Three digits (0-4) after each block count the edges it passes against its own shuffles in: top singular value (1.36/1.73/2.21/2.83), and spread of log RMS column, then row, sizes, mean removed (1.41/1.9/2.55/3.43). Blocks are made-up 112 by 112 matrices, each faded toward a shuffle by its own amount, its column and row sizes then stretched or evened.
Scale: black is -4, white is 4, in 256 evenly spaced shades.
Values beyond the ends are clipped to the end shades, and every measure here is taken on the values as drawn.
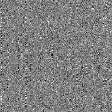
2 3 0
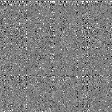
3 3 3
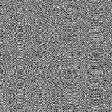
4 0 1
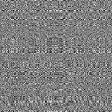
4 2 4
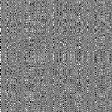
4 4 0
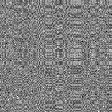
4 1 0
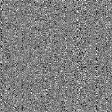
2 3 0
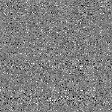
2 1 3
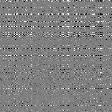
4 2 4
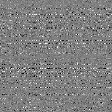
3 1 4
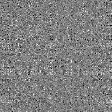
2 2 2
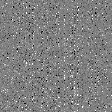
1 3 1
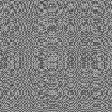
4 0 1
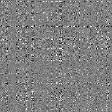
3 4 3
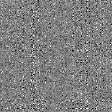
2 4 2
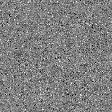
1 0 1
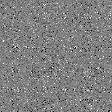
1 2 2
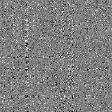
2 3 2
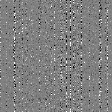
3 4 0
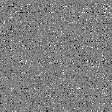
0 2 3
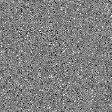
2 2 1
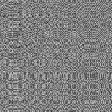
4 2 0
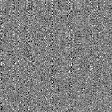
3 3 0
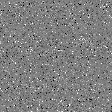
0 0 2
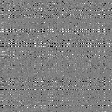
4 2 4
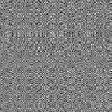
4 2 3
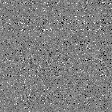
0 1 3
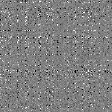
0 3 3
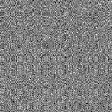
4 2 0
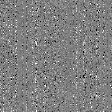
0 4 1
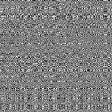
4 0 4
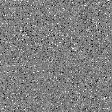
1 1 2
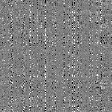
3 4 2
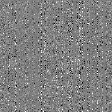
1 4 1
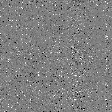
1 2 1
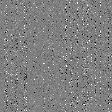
0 3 0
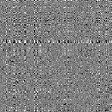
4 3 3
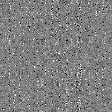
2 3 0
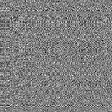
4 0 3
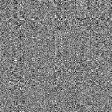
3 2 2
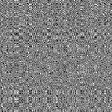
4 2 2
